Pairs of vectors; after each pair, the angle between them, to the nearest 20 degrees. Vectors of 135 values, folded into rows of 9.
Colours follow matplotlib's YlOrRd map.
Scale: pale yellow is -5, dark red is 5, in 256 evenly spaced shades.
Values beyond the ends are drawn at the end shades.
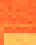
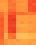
60 degrees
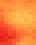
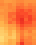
160 degrees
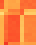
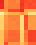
40 degrees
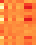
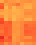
120 degrees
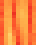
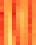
20 degrees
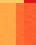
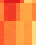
140 degrees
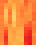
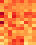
120 degrees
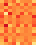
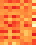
100 degrees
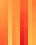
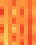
100 degrees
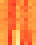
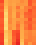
120 degrees
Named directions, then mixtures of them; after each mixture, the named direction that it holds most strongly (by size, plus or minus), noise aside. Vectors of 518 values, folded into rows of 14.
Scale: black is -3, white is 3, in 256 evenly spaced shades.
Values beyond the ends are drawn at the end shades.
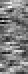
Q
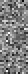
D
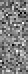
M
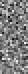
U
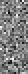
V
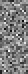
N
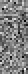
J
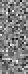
U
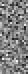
U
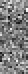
U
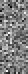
D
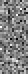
V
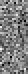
J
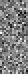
M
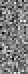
V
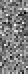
J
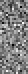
M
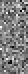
V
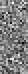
M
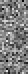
D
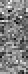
Q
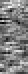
Q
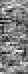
Q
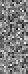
N
